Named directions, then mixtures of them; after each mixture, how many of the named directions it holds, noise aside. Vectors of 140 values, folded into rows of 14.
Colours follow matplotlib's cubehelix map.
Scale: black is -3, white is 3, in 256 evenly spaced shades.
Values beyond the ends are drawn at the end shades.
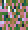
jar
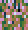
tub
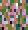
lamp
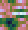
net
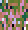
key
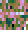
two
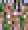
one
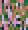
three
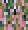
three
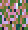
one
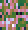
four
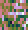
three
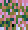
four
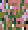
one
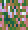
two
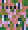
four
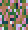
one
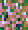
two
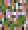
four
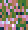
four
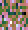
three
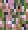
four
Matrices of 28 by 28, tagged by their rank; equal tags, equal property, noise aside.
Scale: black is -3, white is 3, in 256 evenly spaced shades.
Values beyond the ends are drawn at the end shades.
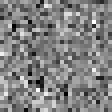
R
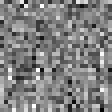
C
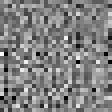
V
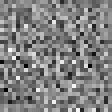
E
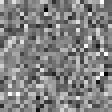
E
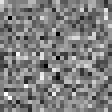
R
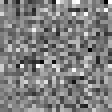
R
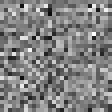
R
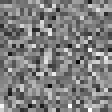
E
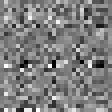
C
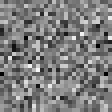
V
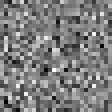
E
